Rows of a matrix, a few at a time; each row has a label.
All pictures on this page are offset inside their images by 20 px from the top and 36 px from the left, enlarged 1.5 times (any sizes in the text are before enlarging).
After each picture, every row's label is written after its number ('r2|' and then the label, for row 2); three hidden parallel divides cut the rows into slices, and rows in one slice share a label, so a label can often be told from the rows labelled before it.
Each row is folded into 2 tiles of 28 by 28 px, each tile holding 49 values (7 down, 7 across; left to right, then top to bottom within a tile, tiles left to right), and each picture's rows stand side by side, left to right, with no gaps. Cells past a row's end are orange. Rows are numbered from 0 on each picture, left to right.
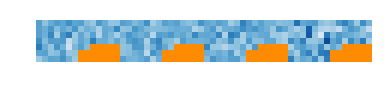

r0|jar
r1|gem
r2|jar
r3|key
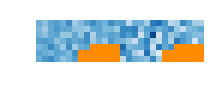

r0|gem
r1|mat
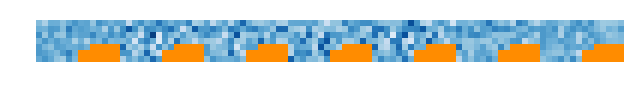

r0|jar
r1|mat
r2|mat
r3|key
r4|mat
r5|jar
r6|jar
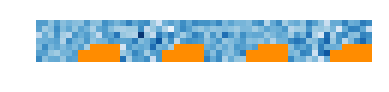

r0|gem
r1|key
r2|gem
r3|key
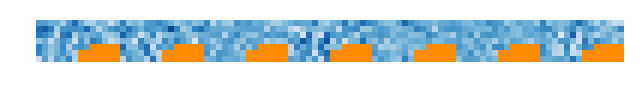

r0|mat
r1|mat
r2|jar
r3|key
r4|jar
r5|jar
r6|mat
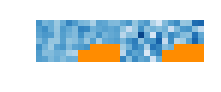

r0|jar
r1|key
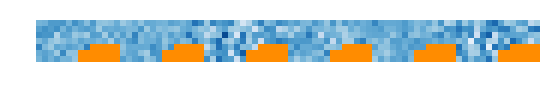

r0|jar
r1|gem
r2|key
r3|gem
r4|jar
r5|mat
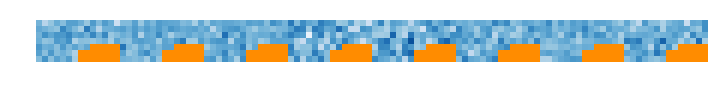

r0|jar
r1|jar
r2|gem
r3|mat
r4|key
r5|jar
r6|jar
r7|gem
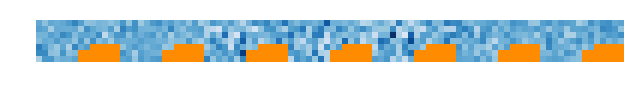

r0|jar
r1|jar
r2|key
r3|mat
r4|key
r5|jar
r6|gem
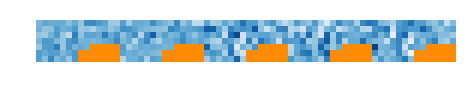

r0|gem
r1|jar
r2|mat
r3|key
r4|mat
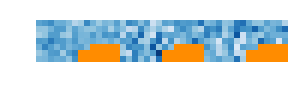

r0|gem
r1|key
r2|mat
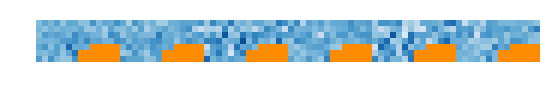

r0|gem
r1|gem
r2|key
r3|gem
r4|key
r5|jar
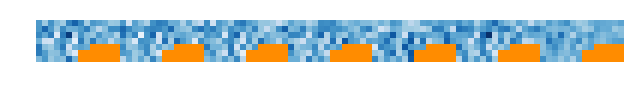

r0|mat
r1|mat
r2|mat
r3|mat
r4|key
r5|mat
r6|gem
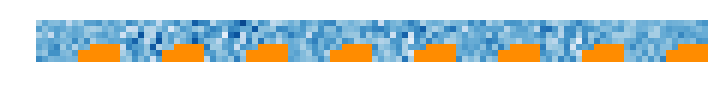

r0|gem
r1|key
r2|mat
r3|jar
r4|mat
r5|gem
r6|mat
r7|gem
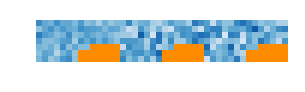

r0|jar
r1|key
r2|mat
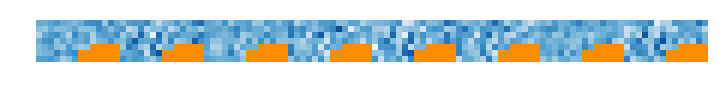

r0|gem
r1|key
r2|jar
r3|mat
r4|key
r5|mat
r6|jar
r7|key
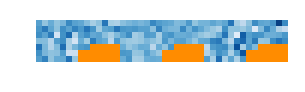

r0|mat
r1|jar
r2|key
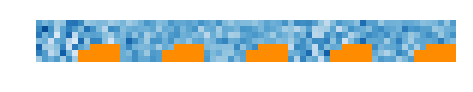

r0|mat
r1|gem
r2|gem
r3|key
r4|jar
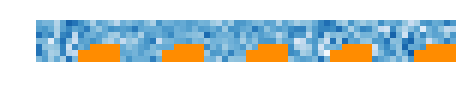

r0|mat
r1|jar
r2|jar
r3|mat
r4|key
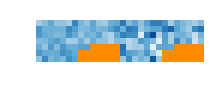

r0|jar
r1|mat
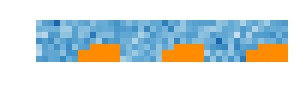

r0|gem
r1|jar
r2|gem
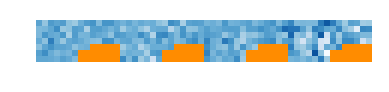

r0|gem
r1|gem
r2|jar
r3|mat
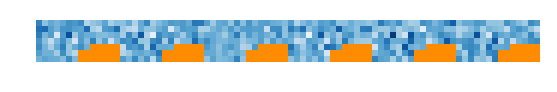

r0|mat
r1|key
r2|jar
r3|mat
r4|key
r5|key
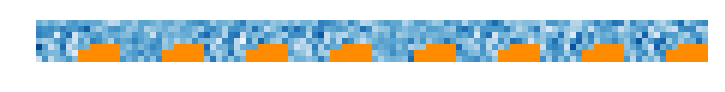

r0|mat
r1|gem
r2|mat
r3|mat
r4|gem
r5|mat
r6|key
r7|key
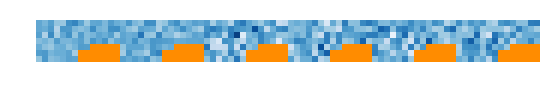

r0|jar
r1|gem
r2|mat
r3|key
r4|mat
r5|key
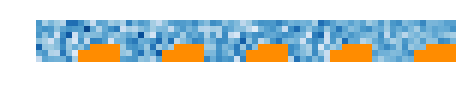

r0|mat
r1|key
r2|key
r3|mat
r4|gem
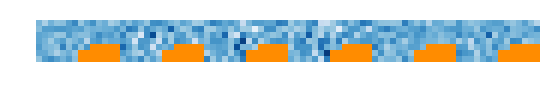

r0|jar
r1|mat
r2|key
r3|key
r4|jar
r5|jar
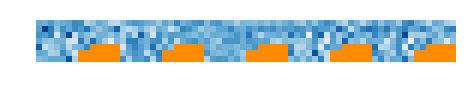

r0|mat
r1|key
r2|jar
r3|mat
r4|mat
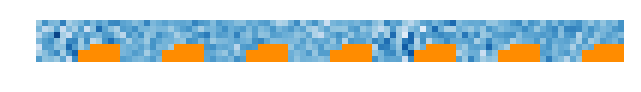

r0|key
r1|gem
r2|jar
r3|gem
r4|key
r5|gem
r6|jar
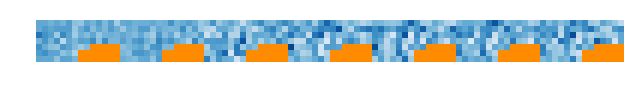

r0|jar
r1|gem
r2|key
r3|mat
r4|mat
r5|mat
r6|mat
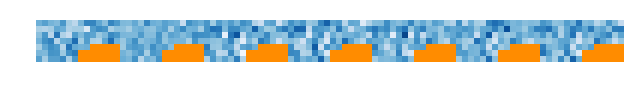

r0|key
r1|gem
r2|mat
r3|mat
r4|mat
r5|mat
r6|mat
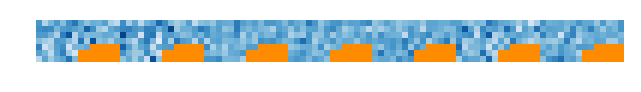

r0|mat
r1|mat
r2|jar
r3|gem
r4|gem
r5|mat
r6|jar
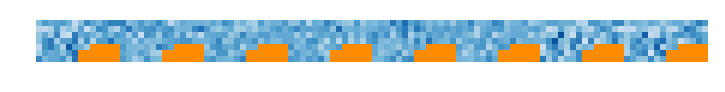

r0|key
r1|jar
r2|gem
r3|jar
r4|jar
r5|jar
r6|key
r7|key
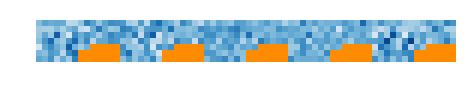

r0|key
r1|mat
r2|jar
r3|gem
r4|key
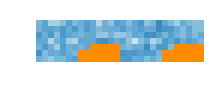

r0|jar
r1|jar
